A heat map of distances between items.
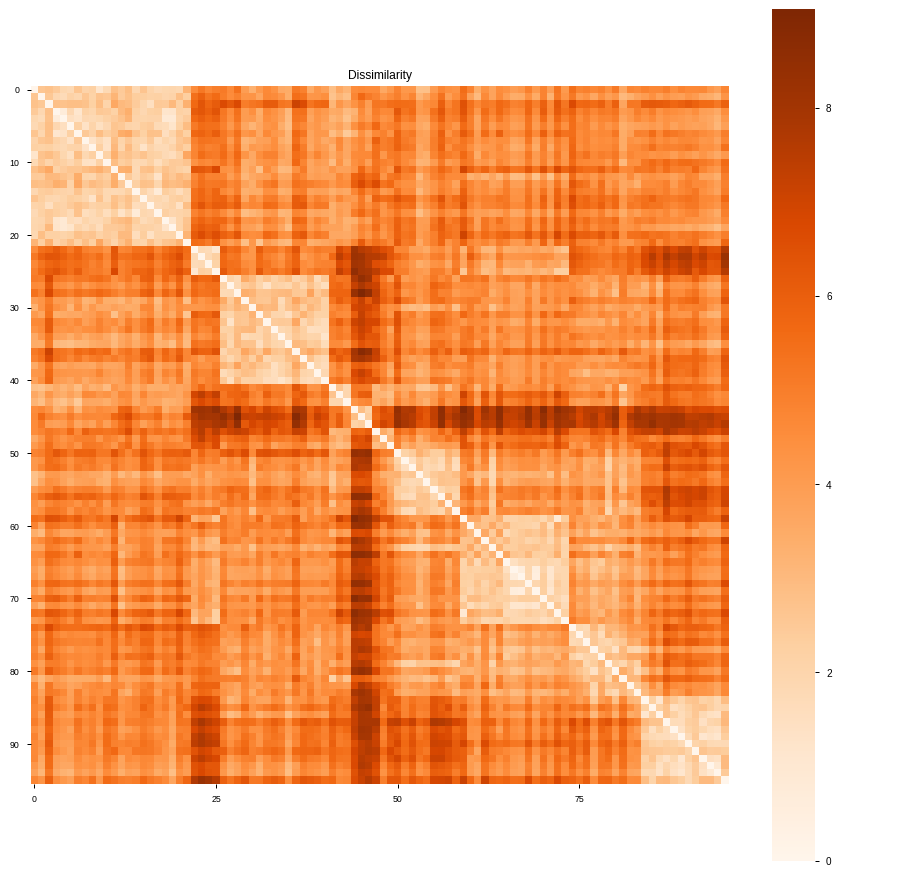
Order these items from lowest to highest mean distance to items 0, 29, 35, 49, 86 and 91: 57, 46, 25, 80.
80, 57, 25, 46
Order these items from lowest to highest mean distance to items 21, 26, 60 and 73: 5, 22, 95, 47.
5, 22, 95, 47
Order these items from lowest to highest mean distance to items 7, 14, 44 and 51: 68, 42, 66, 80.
42, 66, 80, 68
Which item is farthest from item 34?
45
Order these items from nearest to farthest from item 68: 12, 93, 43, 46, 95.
12, 93, 43, 95, 46
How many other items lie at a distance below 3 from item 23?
3
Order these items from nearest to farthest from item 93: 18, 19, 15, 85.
85, 19, 18, 15
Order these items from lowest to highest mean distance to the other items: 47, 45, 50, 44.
50, 47, 44, 45
